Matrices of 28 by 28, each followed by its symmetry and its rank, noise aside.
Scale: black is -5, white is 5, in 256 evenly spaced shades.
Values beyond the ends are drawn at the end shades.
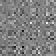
antisymmetric, rank four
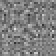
antisymmetric, rank four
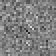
antisymmetric, rank eight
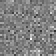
no symmetry, rank six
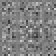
symmetric, rank four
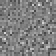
symmetric, rank eight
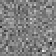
antisymmetric, rank six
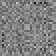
symmetric, rank four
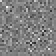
symmetric, rank eight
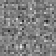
antisymmetric, rank eight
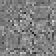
symmetric, rank eight
